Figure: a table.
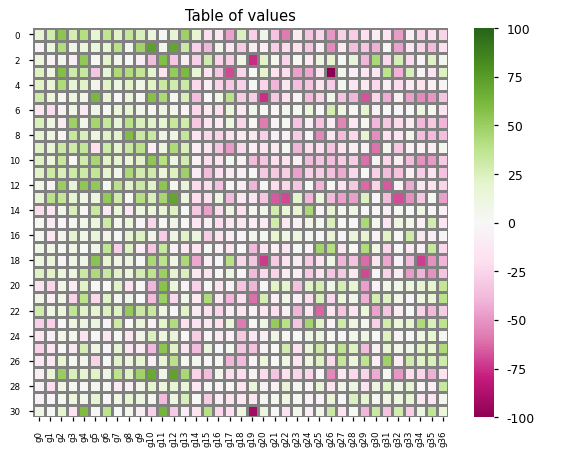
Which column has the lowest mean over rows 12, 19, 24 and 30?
g19
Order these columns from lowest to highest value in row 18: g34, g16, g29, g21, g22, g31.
g34, g29, g31, g21, g22, g16
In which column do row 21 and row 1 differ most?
g10
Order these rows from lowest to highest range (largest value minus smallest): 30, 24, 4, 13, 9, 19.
24, 4, 9, 19, 13, 30
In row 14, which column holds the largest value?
g24
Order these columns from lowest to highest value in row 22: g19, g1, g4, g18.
g18, g19, g1, g4
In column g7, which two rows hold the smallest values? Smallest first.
17, 28
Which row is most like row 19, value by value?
10
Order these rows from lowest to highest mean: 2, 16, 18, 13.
18, 13, 2, 16
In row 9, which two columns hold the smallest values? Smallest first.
g30, g17
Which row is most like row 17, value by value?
15
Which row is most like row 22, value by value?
8
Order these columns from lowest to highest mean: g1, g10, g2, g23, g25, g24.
g23, g24, g25, g1, g10, g2
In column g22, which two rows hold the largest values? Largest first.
23, 25
